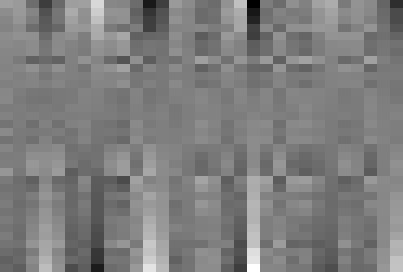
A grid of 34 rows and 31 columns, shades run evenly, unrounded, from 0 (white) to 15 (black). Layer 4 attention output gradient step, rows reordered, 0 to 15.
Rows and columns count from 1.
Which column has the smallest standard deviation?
15
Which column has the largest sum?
8
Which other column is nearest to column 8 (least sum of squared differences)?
19
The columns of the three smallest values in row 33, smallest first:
20, 12, 31
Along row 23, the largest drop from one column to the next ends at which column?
11
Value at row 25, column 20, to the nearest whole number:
5
